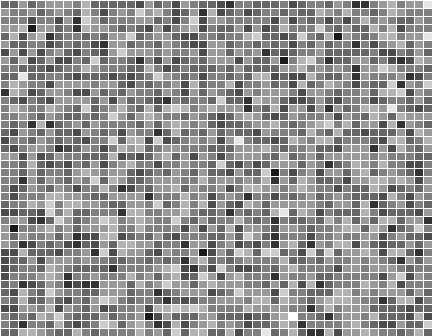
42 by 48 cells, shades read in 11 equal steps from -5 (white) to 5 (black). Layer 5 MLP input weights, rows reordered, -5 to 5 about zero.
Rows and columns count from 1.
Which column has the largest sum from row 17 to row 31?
31
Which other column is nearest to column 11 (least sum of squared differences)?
34
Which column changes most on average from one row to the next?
45
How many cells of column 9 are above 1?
11
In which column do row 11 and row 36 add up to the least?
44
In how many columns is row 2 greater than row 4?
18
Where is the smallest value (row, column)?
40, 33
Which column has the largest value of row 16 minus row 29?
6
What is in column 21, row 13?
1
